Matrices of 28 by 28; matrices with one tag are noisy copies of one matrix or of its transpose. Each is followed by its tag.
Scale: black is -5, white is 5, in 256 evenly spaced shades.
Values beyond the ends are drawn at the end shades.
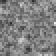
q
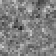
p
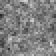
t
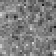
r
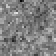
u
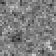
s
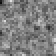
q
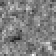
s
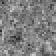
s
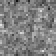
t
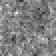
u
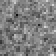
r
